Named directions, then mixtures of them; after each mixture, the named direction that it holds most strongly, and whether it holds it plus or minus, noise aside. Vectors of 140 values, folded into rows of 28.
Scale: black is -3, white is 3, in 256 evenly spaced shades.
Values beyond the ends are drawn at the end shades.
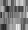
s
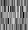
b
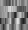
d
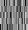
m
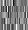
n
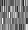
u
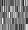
u, plus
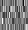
u, plus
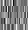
n, plus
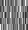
m, minus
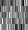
u, plus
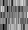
s, plus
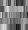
s, minus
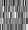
u, plus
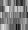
s, minus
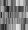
s, plus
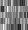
s, minus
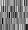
u, minus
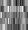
s, minus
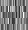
b, minus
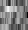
s, minus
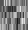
d, minus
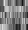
s, minus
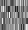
u, plus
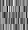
n, minus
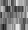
s, plus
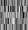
b, plus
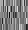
u, minus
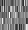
u, plus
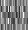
b, minus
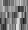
d, plus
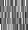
m, minus
